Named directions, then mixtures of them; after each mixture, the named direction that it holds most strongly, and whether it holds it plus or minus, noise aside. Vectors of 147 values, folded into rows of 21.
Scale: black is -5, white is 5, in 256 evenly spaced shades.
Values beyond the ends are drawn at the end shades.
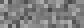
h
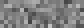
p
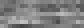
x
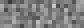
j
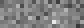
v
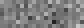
v, minus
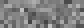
p, plus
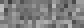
j, plus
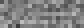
h, plus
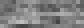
x, plus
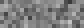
h, plus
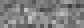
p, minus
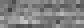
x, plus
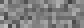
h, plus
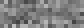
h, plus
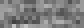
x, minus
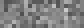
j, plus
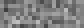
j, plus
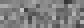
p, plus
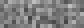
p, plus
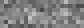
p, minus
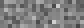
j, minus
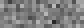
j, plus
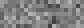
v, minus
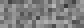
j, plus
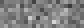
v, plus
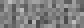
j, minus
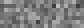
j, minus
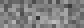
v, plus
